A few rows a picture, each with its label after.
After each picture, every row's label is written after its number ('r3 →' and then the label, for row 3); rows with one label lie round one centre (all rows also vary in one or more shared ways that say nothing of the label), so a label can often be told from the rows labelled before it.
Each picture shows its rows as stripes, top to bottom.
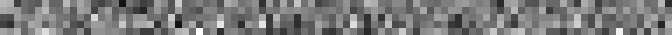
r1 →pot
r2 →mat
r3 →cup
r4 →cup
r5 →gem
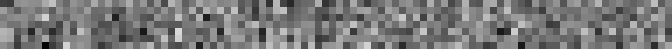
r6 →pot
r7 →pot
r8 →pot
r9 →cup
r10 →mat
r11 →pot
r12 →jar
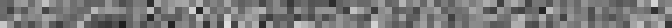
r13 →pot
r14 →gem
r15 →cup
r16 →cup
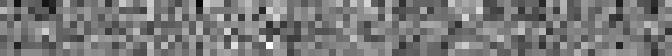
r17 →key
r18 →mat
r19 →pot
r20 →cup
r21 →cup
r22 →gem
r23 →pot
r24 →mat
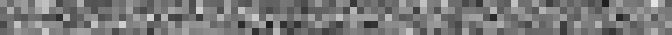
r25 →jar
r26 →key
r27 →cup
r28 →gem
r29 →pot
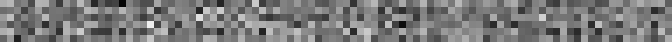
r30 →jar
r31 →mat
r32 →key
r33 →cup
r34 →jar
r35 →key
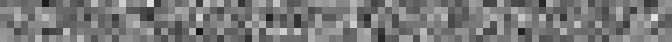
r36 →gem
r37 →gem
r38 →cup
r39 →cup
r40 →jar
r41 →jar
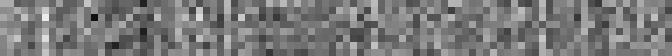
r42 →mat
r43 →cup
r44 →key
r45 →gem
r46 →mat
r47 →mat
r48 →cup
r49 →key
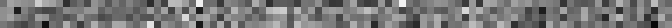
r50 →gem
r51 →pot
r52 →gem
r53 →gem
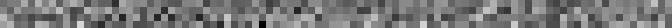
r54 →jar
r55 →mat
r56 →cup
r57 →jar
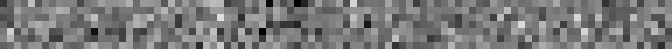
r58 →key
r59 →pot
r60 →cup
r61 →cup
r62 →key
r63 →key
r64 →mat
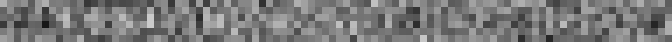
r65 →cup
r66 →gem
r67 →mat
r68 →key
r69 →gem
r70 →jar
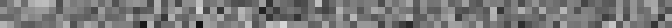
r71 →jar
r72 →key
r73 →key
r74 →mat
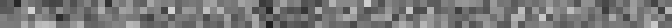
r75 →key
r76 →key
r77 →cup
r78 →jar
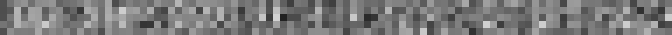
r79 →pot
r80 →mat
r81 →gem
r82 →mat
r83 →jar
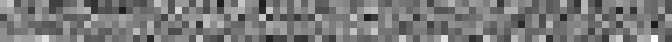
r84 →key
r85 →pot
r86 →gem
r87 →mat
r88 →cup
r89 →jar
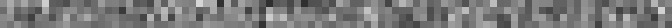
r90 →key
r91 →pot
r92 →mat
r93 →mat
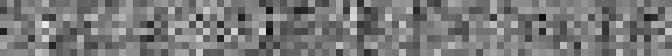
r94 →key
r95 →key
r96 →gem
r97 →gem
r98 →gem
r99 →gem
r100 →key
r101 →gem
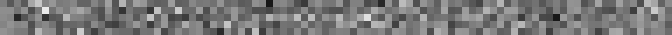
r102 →jar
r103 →pot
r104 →jar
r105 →cup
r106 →jar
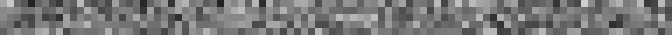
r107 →gem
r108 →mat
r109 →cup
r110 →pot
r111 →mat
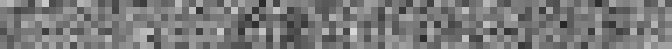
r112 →mat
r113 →pot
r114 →jar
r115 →pot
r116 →cup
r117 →pot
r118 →jar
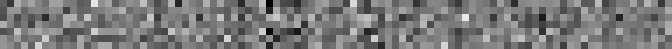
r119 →cup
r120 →gem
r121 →pot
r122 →jar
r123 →gem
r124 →cup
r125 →jar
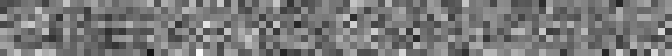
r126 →pot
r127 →gem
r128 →jar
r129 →key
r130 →cup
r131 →key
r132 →cup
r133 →gem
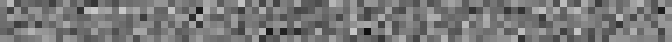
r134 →key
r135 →mat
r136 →gem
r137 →pot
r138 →cup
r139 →jar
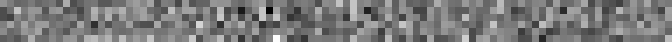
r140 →cup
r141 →gem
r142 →pot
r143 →key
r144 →jar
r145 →pot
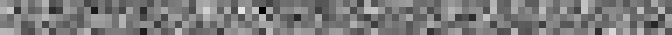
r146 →key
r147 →key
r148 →mat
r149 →gem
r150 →mat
